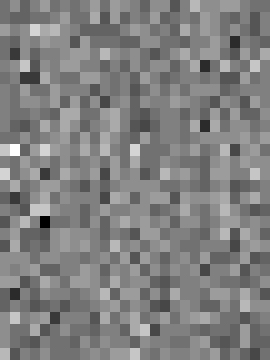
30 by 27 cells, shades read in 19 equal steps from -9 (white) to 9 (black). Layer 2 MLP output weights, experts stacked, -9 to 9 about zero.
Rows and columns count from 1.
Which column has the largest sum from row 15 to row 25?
11
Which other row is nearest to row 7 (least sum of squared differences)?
29
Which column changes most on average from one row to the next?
5
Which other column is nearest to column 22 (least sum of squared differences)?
7
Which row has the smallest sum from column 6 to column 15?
13
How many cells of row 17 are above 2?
3
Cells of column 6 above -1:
18
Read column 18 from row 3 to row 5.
2 1 -1
